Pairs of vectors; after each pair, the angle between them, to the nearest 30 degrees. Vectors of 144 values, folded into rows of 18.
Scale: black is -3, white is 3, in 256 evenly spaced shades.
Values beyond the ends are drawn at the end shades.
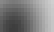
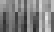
60 degrees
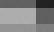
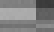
30 degrees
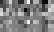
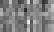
30 degrees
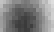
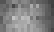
150 degrees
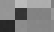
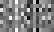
90 degrees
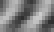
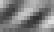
150 degrees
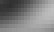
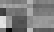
90 degrees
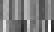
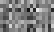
120 degrees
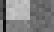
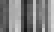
90 degrees
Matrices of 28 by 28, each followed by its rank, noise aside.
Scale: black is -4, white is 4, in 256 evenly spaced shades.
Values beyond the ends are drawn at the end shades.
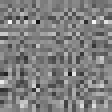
four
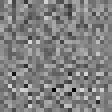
four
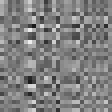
two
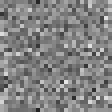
eight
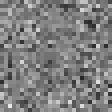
eight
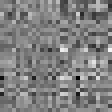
three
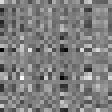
two
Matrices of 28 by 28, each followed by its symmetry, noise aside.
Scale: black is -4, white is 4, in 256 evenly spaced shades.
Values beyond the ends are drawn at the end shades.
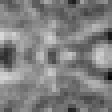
mirrored top to bottom.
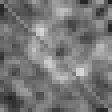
symmetric across the other diagonal.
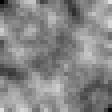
symmetric.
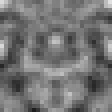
mirrored left to right.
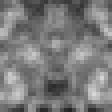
mirrored left to right.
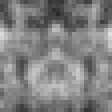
mirrored left to right.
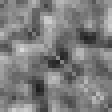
symmetric.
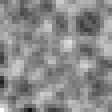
symmetric across the other diagonal.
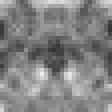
mirrored left to right.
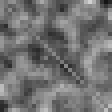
symmetric.
